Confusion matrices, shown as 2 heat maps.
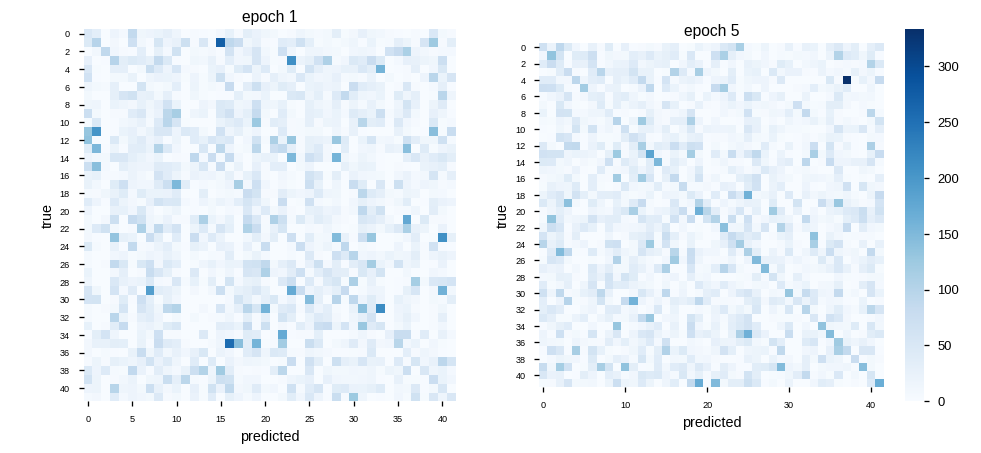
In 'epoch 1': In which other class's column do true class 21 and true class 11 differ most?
1
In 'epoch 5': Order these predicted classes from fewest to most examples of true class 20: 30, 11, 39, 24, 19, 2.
30, 2, 24, 39, 11, 19
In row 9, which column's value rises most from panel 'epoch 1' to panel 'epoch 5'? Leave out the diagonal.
12
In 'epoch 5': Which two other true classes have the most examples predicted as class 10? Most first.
39, 31
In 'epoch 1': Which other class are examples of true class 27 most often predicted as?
20
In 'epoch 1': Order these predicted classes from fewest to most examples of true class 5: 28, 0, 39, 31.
31, 28, 0, 39
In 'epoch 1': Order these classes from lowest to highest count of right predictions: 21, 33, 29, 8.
8, 33, 29, 21
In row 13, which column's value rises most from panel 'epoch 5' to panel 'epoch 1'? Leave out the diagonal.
36
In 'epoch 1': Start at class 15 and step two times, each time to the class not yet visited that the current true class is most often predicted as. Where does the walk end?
39
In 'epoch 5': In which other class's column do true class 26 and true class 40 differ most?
16
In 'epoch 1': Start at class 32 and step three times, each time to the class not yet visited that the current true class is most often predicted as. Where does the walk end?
40
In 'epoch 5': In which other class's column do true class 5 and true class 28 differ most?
22
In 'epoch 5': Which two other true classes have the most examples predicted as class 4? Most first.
37, 12
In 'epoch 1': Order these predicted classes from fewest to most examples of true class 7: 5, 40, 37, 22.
22, 37, 5, 40
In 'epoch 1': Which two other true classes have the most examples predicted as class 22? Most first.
34, 35
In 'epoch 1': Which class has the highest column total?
19
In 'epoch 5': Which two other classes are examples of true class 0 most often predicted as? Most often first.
24, 2
